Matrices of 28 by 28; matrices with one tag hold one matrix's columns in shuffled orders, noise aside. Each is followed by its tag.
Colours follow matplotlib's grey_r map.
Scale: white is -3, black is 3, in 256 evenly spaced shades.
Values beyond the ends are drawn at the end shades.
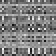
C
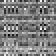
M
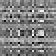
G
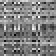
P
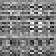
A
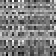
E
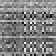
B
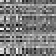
C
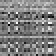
B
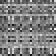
C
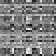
C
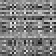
A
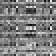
M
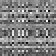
G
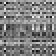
P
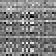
B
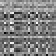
B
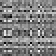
G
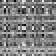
M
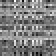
E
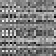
G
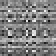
G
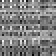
E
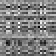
A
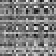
M
